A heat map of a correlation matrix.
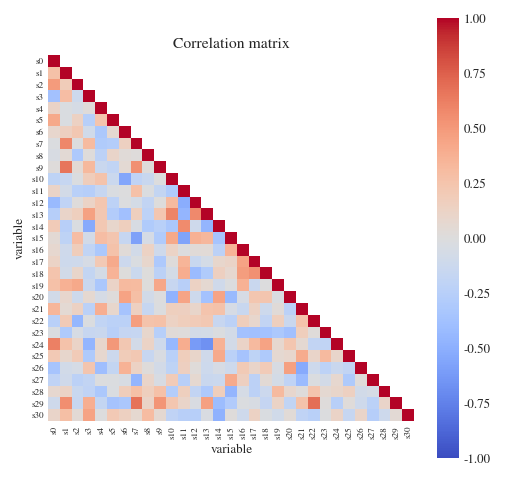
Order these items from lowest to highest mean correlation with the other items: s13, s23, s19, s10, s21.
s23, s10, s13, s21, s19
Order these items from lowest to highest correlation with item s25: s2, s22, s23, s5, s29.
s5, s29, s22, s2, s23
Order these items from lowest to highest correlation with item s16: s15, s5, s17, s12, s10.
s12, s10, s5, s15, s17
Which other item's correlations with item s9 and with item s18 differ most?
s17
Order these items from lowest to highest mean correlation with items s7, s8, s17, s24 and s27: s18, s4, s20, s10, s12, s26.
s12, s10, s4, s26, s20, s18
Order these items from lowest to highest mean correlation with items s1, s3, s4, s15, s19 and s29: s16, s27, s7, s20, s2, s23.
s23, s20, s27, s16, s2, s7
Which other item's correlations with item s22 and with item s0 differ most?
s2
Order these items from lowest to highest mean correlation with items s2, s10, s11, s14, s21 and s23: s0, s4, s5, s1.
s1, s5, s4, s0
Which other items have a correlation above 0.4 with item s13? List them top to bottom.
s3, s10, s12, s29
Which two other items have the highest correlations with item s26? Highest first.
s20, s6
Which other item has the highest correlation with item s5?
s24
